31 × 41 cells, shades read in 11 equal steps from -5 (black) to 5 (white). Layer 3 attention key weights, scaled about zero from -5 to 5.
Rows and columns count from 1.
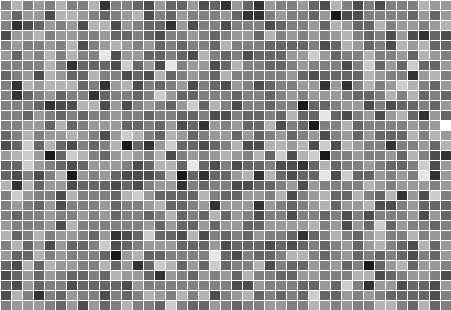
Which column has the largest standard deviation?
30
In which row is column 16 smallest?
3
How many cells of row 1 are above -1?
27
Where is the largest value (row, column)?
13, 41
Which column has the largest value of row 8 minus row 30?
40
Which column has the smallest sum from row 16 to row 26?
17
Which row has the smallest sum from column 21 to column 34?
2
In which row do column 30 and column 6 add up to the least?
16
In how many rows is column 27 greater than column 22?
10
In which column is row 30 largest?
29
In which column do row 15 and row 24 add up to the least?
12
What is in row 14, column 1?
-1
